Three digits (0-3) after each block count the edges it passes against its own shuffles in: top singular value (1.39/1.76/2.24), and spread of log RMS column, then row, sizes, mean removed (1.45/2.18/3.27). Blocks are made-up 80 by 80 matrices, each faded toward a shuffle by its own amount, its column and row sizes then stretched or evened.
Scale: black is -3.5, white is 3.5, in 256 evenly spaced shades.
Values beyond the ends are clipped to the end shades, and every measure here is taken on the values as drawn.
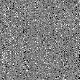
1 2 0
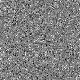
1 0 0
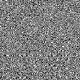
2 0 1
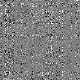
1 3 2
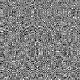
3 0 1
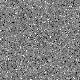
1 0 0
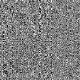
2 2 0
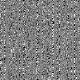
1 3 0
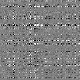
3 2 3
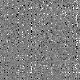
1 2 1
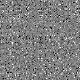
2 1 1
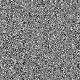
1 1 0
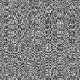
3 2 0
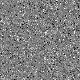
0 1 0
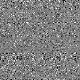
2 1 2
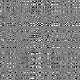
3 2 3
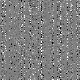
2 3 0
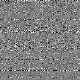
1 1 3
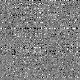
2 1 2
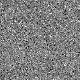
1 1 0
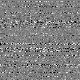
0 0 3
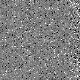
1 2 0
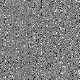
0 2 0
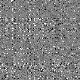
2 1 2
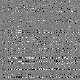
3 1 3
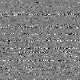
1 0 3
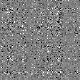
1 2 2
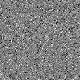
2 0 0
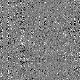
2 2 1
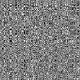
3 2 1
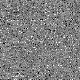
2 0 1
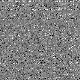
1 0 2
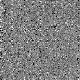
2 1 0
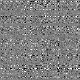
1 2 3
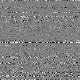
2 0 3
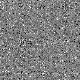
0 1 1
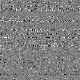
1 0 3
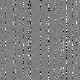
2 3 1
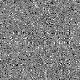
2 0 1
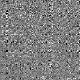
2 2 2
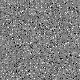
1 0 1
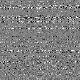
2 0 3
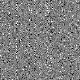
1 2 0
